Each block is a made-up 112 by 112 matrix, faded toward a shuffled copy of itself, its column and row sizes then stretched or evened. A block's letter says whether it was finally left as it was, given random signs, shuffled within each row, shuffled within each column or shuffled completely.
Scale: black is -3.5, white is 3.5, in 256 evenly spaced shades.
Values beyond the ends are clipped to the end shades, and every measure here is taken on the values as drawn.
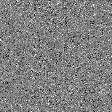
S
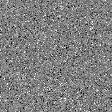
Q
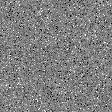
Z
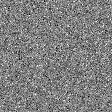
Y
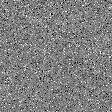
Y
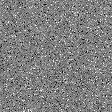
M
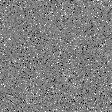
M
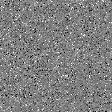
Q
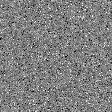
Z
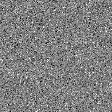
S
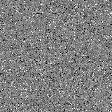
S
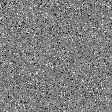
M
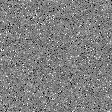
Y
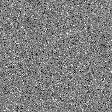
Z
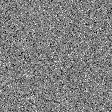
Y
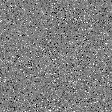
S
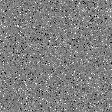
S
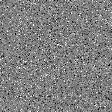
Q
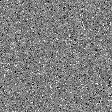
Z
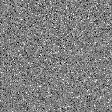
Q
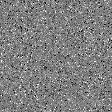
S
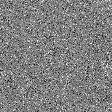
Z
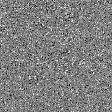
Q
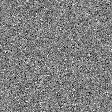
Z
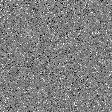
M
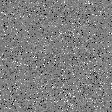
Q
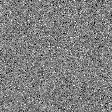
S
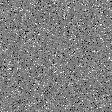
Y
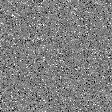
Q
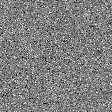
M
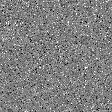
Y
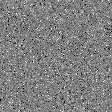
Y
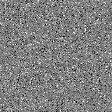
S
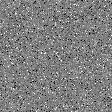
Y
